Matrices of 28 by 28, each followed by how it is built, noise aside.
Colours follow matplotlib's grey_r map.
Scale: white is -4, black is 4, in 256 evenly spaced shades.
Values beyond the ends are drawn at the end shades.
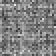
blocks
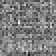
blocks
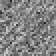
Hankel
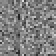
repeating rows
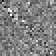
banded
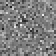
block diagonal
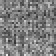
blocks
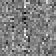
uneven columns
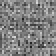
blocks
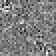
banded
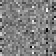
uneven columns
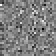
uneven columns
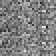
repeating rows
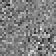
block diagonal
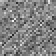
Hankel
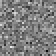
noise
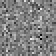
uneven columns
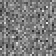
repeating rows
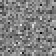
repeating rows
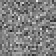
noise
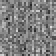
blocks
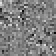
block diagonal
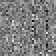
uneven columns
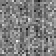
blocks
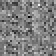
blocks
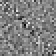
banded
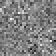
block diagonal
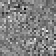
block diagonal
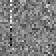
uneven columns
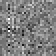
uneven columns
